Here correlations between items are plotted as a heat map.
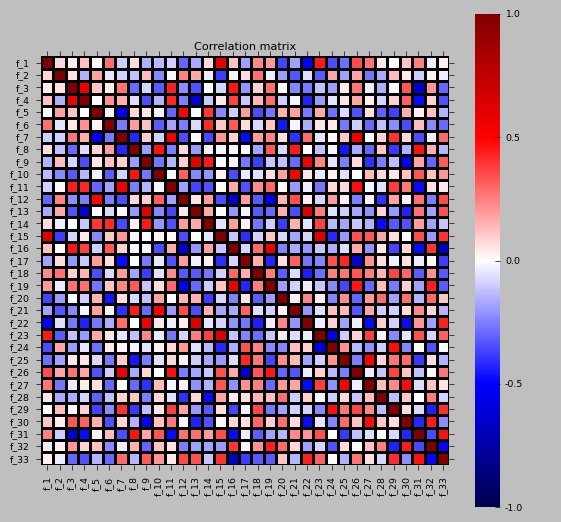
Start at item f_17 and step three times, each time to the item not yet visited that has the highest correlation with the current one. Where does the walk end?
f_30
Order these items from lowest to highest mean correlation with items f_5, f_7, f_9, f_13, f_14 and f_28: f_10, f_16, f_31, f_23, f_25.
f_10, f_25, f_16, f_31, f_23
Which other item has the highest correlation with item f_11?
f_7
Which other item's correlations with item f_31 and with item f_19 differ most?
f_16
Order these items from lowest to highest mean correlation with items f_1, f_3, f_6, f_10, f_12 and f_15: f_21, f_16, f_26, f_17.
f_17, f_16, f_21, f_26
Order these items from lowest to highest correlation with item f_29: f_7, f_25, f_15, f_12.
f_15, f_12, f_25, f_7
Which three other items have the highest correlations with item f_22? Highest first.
f_13, f_9, f_33
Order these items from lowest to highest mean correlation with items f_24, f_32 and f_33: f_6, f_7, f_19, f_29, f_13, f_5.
f_6, f_5, f_19, f_13, f_7, f_29
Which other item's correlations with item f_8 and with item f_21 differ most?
f_25
